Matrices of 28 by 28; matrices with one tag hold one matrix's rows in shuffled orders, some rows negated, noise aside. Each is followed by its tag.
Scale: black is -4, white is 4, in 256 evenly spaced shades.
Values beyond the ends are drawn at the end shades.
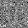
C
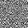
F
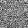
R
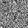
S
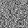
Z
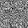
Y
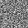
S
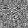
S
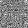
R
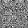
Y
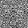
Y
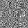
Z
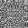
R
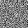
F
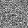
Y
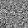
C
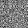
F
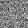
F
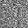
S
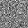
Z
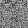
Y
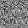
C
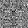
Y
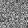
F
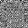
R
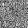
F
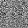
C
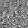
S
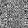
R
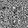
S
